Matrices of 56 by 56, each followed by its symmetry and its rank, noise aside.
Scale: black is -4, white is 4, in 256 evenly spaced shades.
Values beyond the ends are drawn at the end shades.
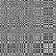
symmetric, rank one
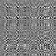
no symmetry, rank two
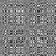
no symmetry, rank two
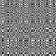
no symmetry, rank one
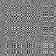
symmetric, rank one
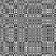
antisymmetric, rank two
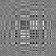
symmetric, rank one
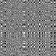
no symmetry, rank one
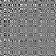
antisymmetric, rank two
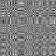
antisymmetric, rank two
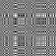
symmetric, rank one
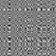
antisymmetric, rank two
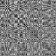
symmetric, rank three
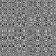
no symmetry, rank three
